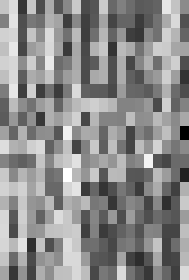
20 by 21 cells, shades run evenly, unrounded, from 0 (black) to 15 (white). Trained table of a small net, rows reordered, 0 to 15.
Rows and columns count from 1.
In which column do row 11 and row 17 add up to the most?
1
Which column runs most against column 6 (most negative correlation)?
8
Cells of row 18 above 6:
15
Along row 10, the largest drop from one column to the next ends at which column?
21
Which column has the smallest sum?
16
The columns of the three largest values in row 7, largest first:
2, 9, 4
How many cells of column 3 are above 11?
5
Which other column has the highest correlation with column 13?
11
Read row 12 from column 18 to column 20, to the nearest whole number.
5 4 6
